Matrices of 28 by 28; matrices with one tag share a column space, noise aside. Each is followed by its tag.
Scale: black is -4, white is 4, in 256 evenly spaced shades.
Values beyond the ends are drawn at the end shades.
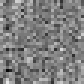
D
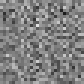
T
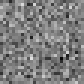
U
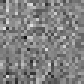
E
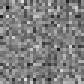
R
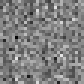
U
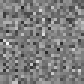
T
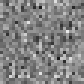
U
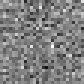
T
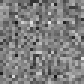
U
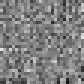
D
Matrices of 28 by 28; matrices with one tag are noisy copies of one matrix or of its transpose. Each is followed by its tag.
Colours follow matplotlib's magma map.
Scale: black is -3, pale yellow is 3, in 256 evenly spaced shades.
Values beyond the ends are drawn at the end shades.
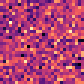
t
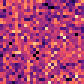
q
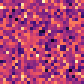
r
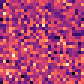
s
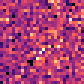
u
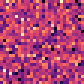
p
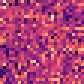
q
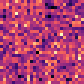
q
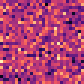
p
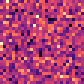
r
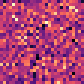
s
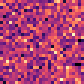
t
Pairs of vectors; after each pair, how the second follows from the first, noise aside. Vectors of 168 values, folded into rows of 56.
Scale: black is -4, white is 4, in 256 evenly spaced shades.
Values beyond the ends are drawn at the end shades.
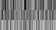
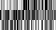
wrapped around, scaled up.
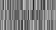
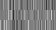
wrapped around, negated, partly zeroed.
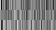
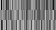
copied.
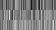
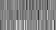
wrapped around, negated, partly zeroed.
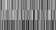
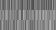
reversed, shrunk.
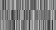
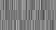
reversed, shrunk.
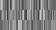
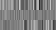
wrapped around, negated, partly zeroed.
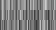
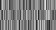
sign-scrambled.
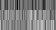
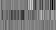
wrapped around, partly zeroed.
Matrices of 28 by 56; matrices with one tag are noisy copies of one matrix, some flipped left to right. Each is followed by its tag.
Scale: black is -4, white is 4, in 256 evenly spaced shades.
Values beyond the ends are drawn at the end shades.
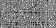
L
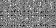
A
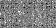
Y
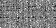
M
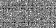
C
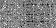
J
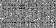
C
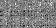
A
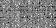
M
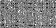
Y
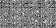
Y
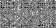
Y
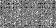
Y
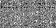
Y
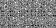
A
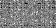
Y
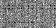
C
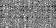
M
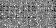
M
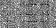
J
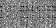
M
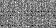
A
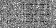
J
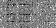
J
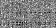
L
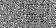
J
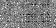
J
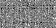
C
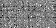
M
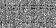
C
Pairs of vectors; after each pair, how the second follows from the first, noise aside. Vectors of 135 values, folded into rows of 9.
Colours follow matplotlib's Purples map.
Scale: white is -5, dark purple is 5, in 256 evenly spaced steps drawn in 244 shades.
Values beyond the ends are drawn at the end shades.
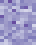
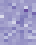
negated, partly zeroed.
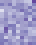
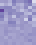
negated, partly zeroed.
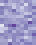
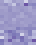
reversed, negated, partly zeroed.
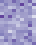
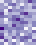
reversed, negated, scaled up.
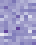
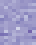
negated, shrunk.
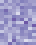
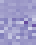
partly zeroed.
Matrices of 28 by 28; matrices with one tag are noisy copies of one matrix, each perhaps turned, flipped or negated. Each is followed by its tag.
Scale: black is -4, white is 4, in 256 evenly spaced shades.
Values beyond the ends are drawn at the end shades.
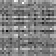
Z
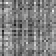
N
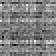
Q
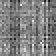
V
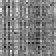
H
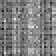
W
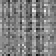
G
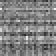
G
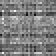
Q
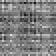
N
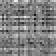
Z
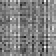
V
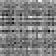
Z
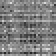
N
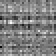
G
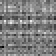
G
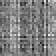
V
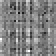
Z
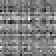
G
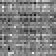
N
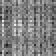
N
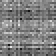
V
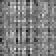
Z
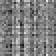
G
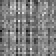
Z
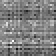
V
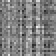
G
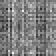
V
